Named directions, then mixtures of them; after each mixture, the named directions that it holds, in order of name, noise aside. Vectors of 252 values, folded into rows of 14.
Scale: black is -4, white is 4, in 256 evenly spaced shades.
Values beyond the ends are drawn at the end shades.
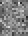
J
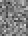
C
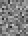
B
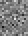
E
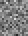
B, E.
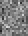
B, J.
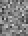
B, J.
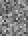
C, E.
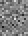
E.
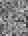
C, J.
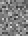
B, E.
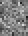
J.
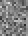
C.
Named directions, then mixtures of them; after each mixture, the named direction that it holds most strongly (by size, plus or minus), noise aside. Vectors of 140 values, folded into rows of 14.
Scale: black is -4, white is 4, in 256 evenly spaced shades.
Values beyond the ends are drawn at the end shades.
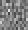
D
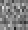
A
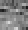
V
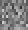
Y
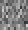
A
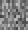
D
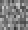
A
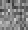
D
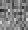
D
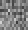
D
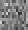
Y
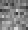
V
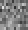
A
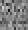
A
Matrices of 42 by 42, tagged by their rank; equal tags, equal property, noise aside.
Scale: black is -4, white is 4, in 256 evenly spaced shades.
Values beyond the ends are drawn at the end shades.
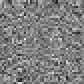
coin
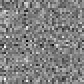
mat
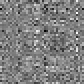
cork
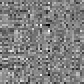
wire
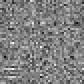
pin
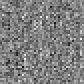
pin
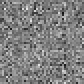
coin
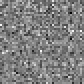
mat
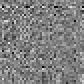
mat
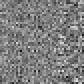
coin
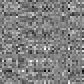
wire
